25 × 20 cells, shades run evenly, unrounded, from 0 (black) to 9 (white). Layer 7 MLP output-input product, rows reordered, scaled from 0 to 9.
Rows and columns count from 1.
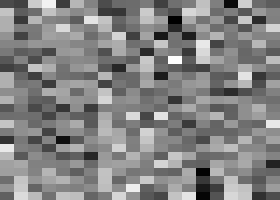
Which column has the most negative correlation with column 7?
13
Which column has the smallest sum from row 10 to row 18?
3
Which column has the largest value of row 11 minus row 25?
15
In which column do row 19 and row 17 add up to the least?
4
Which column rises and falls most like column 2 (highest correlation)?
17
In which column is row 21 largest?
12
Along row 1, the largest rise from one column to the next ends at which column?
18
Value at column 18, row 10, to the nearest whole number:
8
